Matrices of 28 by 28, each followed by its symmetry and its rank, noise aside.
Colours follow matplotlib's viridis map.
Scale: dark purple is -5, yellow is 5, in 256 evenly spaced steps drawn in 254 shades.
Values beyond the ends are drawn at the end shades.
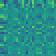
antisymmetric, rank two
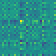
symmetric, rank two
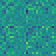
symmetric, rank three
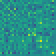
symmetric, rank three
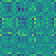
no symmetry, rank two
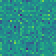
no symmetry, rank four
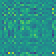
symmetric, rank two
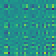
symmetric, rank two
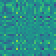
antisymmetric, rank two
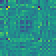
symmetric, rank three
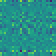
no symmetry, rank two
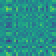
no symmetry, rank two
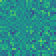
symmetric, rank four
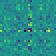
no symmetry, rank three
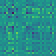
symmetric, rank two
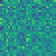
no symmetry, rank four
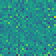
antisymmetric, rank four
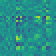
symmetric, rank two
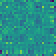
symmetric, rank three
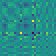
symmetric, rank two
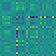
symmetric, rank two
